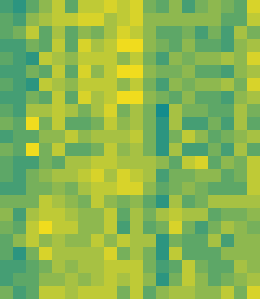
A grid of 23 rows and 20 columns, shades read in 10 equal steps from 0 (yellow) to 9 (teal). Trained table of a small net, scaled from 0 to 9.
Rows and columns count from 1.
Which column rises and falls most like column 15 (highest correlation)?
16
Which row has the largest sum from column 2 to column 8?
13
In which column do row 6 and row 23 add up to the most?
2
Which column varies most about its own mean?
3
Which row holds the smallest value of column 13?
17
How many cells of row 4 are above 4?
10
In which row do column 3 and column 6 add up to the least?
18
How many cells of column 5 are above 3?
4
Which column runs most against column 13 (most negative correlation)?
19
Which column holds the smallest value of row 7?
20
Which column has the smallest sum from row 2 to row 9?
11
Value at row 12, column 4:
5
